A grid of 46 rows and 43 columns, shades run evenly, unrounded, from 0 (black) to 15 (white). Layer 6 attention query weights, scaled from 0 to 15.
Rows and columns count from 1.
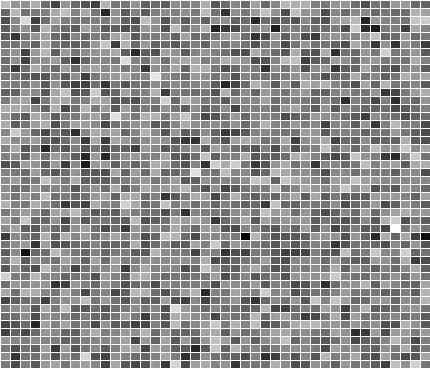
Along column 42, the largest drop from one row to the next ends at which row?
30
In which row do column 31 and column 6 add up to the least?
36
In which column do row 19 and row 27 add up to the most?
41
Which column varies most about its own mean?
40
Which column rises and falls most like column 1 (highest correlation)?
4
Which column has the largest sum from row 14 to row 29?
1
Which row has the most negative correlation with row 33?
21
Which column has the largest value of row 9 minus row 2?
11
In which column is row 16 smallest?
38
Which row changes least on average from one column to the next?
23
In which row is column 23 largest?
22
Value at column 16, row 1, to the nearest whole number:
6
